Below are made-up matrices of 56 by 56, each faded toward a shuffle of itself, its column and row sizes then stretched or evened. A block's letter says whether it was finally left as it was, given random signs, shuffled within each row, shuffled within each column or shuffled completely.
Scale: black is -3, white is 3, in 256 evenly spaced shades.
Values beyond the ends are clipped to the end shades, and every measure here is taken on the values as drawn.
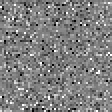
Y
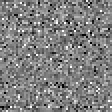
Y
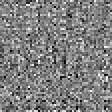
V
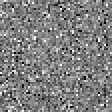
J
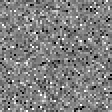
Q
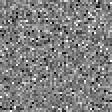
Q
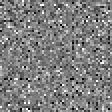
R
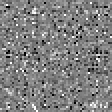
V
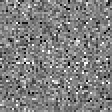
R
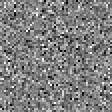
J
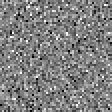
Q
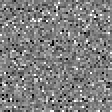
Y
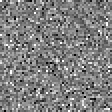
Y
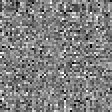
V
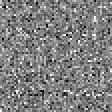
Y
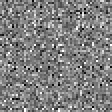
V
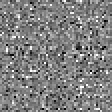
V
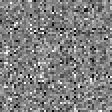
V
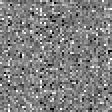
J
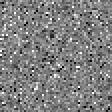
J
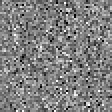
J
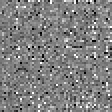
R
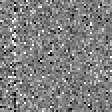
J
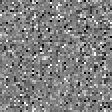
J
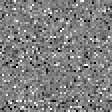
Y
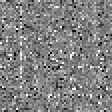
R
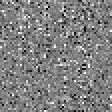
J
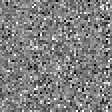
J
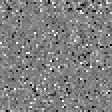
Y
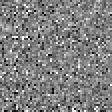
R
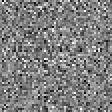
V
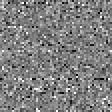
Y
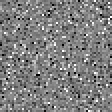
Q
